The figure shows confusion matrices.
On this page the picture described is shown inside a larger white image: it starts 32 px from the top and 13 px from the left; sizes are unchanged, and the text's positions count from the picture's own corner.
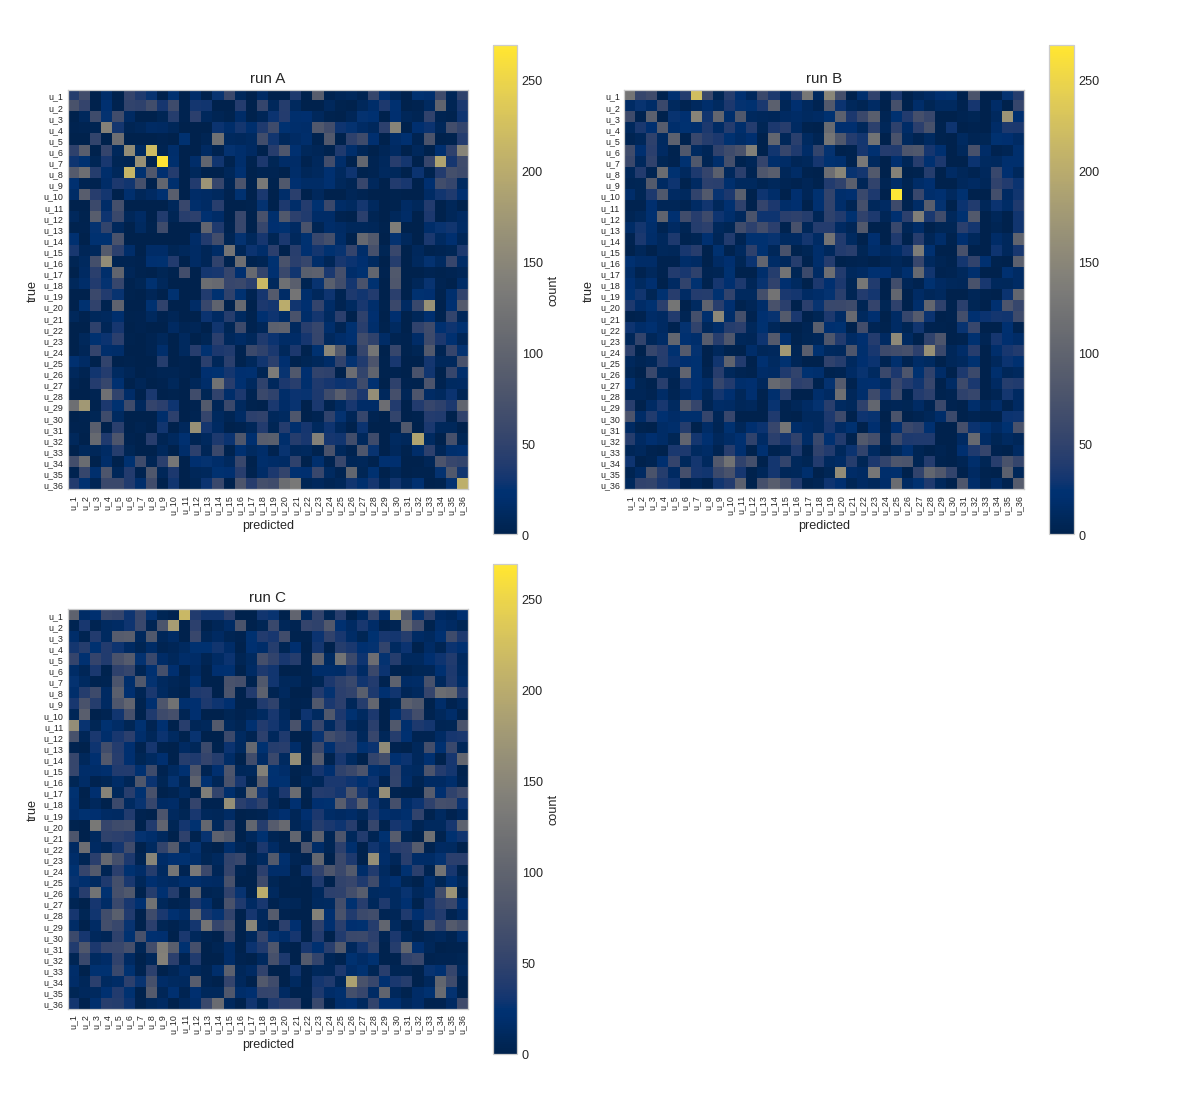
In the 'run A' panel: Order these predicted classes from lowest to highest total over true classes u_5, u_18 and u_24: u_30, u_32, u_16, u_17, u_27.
u_32, u_16, u_17, u_30, u_27
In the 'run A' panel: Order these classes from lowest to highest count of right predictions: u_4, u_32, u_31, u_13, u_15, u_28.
u_31, u_13, u_15, u_4, u_28, u_32
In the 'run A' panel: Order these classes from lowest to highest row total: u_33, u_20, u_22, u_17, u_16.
u_33, u_22, u_16, u_17, u_20
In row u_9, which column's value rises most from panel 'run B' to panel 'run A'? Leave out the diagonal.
u_13
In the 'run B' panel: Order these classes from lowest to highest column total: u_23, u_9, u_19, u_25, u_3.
u_3, u_9, u_23, u_19, u_25
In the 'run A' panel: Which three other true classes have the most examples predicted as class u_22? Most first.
u_17, u_13, u_16
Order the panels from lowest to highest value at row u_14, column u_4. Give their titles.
run B, run A, run C
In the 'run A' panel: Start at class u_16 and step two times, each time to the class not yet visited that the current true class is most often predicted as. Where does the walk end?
u_30
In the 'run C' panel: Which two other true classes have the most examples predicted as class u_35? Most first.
u_26, u_8
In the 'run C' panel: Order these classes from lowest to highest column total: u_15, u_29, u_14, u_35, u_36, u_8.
u_14, u_36, u_29, u_35, u_8, u_15
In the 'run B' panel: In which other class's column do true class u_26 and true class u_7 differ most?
u_22
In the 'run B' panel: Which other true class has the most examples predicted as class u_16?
u_13
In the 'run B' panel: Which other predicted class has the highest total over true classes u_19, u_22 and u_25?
u_10
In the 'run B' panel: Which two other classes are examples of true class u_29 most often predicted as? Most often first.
u_23, u_6
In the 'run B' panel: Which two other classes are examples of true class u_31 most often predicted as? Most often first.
u_15, u_36
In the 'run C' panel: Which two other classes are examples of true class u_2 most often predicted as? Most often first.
u_10, u_31
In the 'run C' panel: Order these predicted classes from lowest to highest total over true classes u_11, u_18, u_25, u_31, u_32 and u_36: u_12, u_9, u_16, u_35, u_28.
u_16, u_35, u_12, u_28, u_9
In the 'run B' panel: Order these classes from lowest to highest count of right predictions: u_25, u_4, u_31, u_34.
u_25, u_34, u_31, u_4
